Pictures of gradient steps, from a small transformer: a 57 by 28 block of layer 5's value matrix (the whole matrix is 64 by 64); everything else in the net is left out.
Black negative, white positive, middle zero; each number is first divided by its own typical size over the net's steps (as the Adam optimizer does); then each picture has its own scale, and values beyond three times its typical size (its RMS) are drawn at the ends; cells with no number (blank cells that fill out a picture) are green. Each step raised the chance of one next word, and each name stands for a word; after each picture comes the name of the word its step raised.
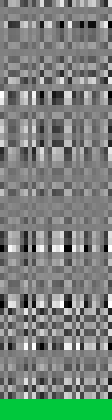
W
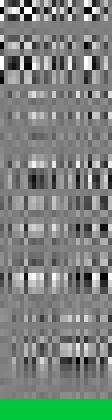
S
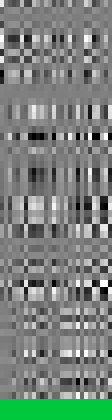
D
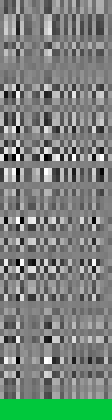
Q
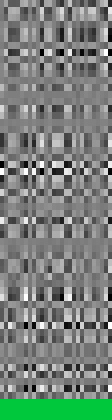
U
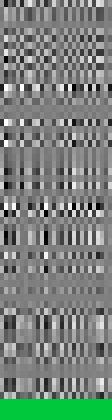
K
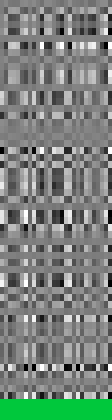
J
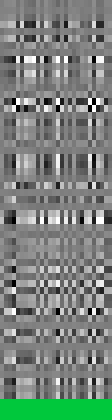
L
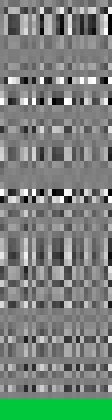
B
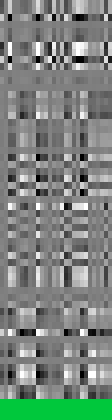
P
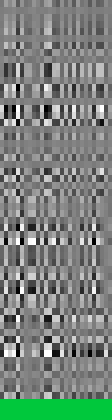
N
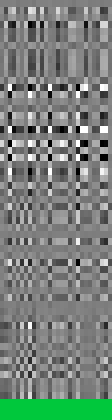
Q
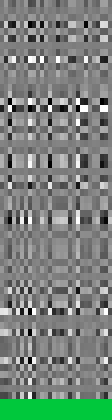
L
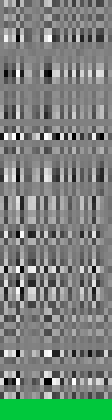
D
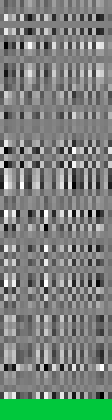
J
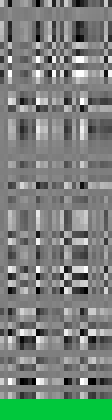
L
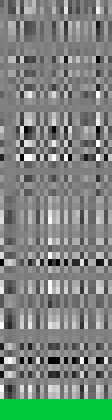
Q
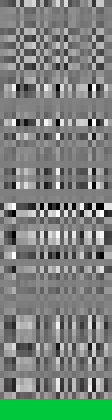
K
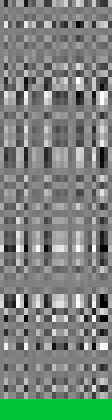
W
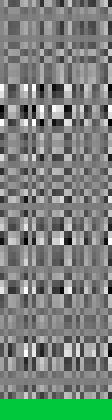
N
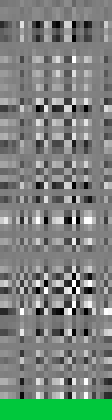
L
